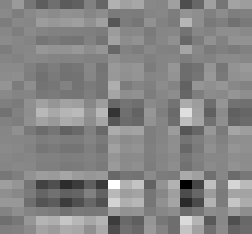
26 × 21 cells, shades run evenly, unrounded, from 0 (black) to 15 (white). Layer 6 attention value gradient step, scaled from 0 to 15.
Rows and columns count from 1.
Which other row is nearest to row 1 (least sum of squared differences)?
15
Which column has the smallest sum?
16
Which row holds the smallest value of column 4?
21
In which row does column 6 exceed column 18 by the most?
25
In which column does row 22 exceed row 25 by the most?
10
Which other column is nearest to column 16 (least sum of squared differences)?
6
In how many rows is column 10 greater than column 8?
17
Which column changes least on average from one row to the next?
14
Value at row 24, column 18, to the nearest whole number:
8
